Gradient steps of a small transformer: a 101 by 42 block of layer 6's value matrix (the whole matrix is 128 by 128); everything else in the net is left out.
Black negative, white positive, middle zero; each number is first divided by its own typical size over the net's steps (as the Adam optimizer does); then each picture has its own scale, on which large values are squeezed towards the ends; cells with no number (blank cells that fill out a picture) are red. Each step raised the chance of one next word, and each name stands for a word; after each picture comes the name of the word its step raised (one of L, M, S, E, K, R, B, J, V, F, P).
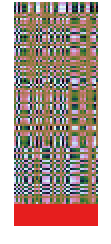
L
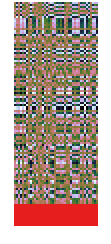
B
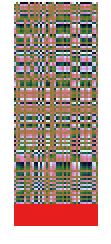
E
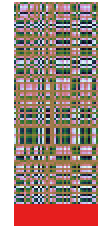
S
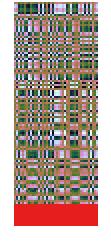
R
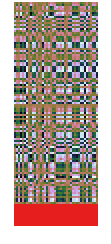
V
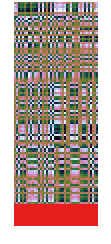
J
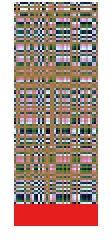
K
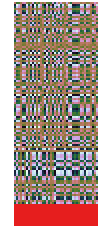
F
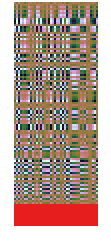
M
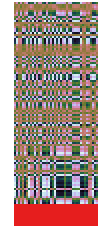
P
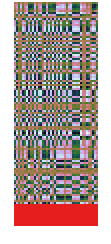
R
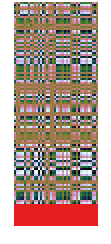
F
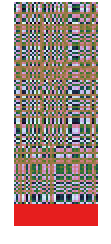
K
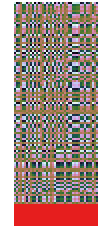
E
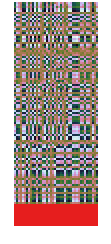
J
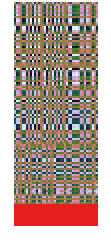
M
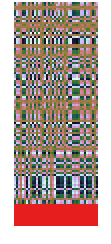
P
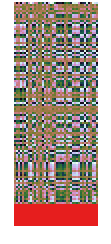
E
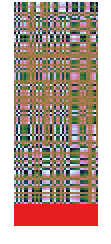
J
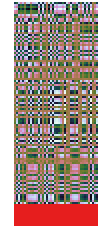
K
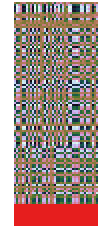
L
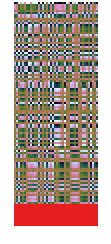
E
